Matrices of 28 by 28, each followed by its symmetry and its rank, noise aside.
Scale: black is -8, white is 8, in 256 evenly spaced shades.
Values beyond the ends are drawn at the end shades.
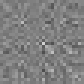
symmetric, rank three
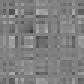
symmetric, rank two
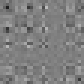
symmetric, rank two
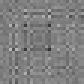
symmetric, rank two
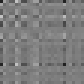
symmetric, rank one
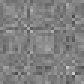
symmetric, rank three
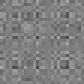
symmetric, rank two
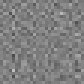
no symmetry, rank three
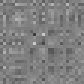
symmetric, rank three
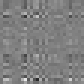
no symmetry, rank one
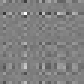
no symmetry, rank one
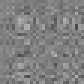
symmetric, rank two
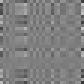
no symmetry, rank one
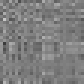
no symmetry, rank three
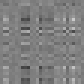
no symmetry, rank one
